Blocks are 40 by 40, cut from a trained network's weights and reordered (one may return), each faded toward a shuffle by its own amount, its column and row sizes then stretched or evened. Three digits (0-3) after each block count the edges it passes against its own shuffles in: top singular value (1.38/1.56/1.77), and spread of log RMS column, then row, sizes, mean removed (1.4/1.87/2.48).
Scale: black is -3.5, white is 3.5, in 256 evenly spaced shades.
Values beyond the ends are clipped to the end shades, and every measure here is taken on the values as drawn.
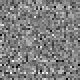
1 0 1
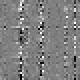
3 3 1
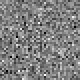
0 1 0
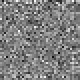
1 0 1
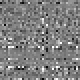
2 1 3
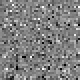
0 2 2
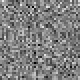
3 0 1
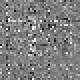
0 2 2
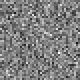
0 0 0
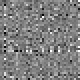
3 2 2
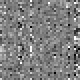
1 3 0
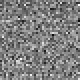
0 0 1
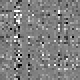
0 3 2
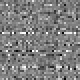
2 0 3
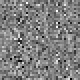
0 2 0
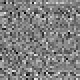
2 0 2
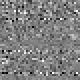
0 0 3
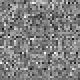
1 0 2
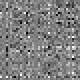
3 3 2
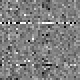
3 1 1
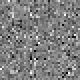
0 2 0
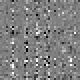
0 3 2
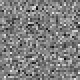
1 1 0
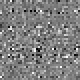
1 1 3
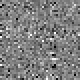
0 1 1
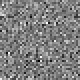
0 0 1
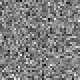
1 0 0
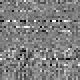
3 0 3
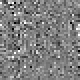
1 2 2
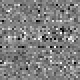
0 0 3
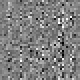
2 3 1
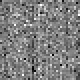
0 0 0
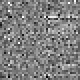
2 1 1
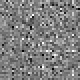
0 2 1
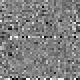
2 1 2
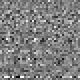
2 0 2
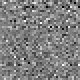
1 1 2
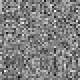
2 1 0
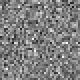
1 0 0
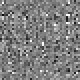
0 2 1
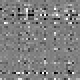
2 2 3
